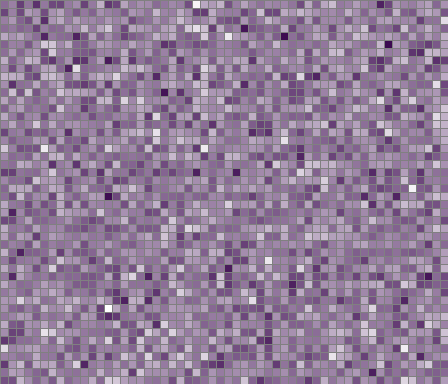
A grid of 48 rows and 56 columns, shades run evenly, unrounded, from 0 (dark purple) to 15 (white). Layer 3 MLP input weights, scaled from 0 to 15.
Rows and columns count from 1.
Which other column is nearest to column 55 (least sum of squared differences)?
40
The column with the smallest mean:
37
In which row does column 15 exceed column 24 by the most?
48
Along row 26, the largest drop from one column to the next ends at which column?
47
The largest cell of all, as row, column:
39, 14
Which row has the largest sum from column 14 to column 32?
18
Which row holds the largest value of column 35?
21
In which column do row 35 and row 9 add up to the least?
54
